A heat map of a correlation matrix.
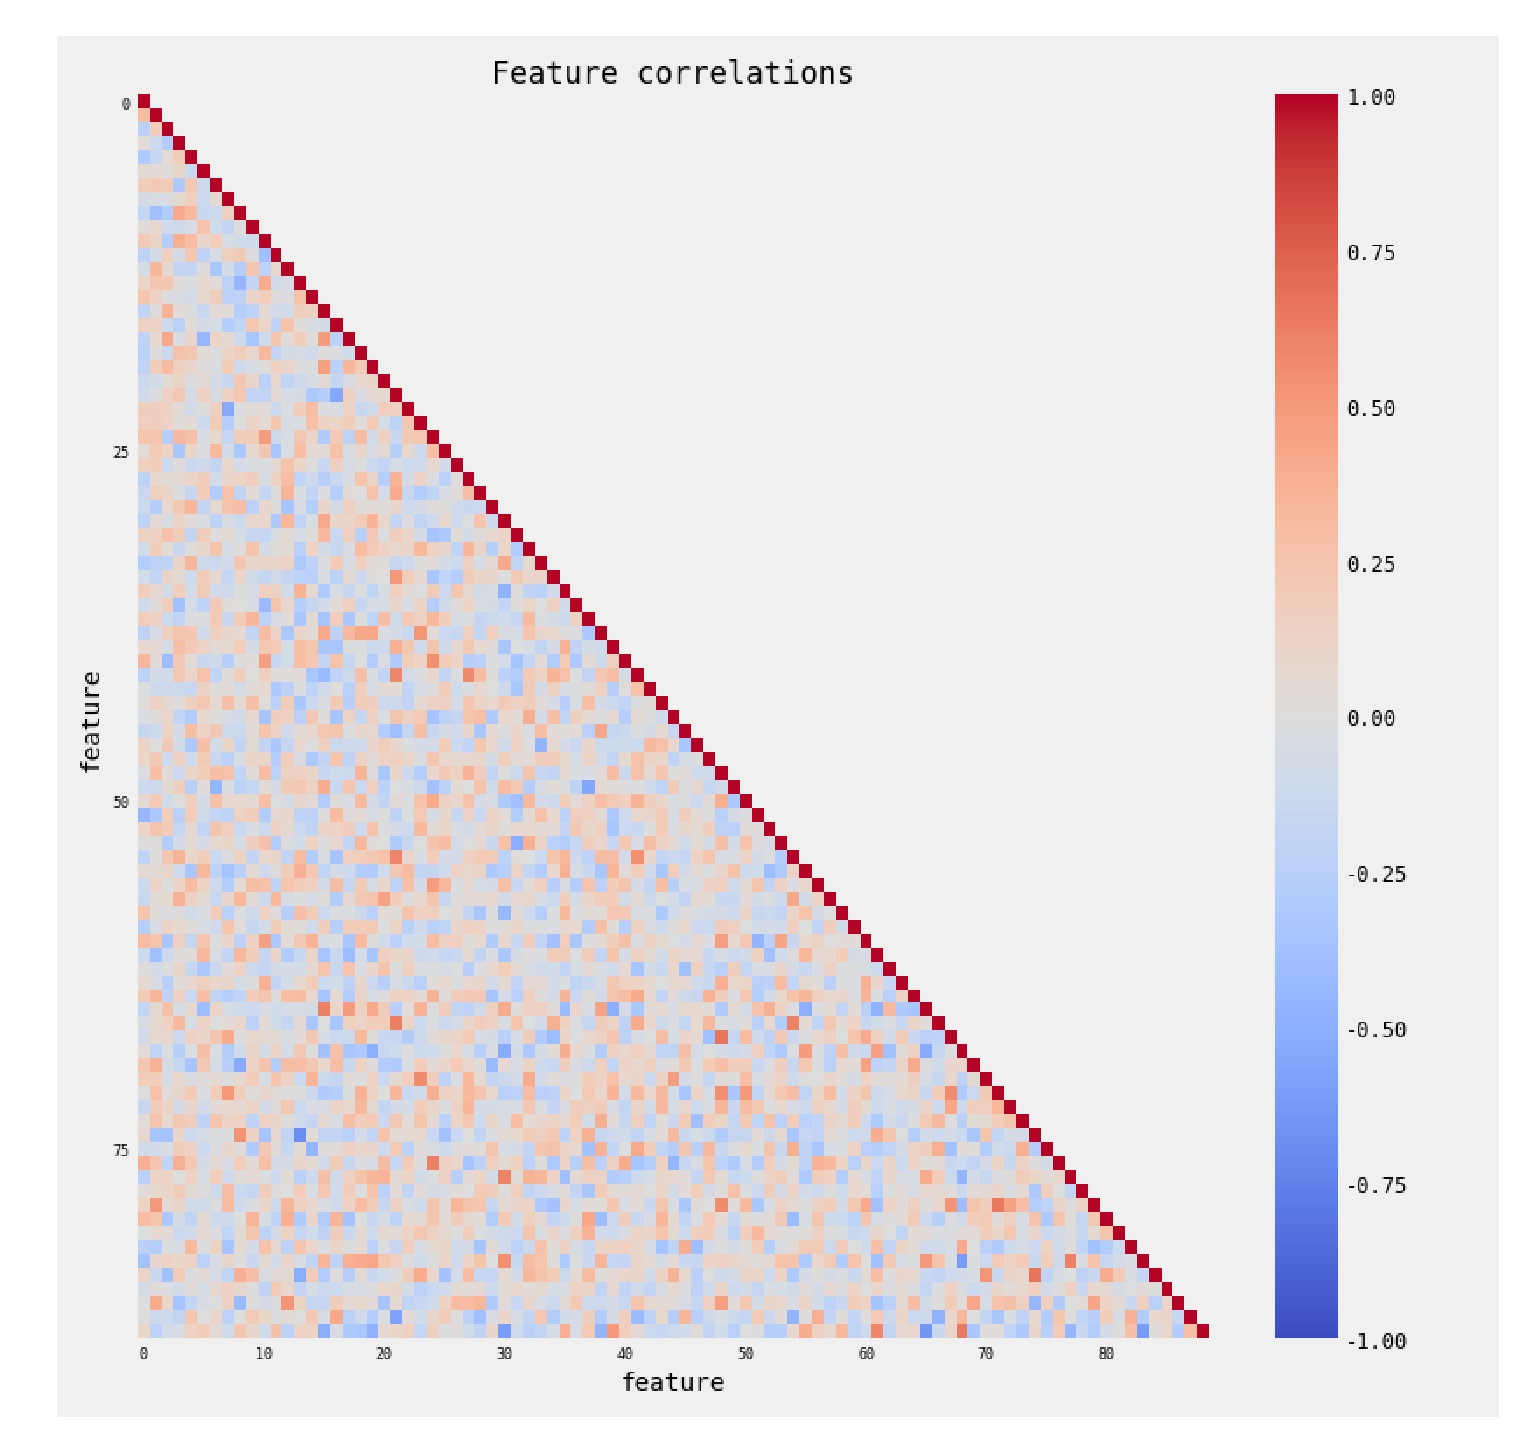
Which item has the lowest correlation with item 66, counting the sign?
87
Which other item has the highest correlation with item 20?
57
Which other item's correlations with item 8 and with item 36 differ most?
3
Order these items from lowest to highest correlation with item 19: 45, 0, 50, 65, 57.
0, 50, 45, 57, 65
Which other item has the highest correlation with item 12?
86
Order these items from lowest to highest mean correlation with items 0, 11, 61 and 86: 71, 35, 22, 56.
56, 22, 71, 35
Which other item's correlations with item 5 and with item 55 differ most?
43
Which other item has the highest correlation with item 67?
48
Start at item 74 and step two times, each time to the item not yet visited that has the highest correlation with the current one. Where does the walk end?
70
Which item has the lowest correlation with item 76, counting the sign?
44
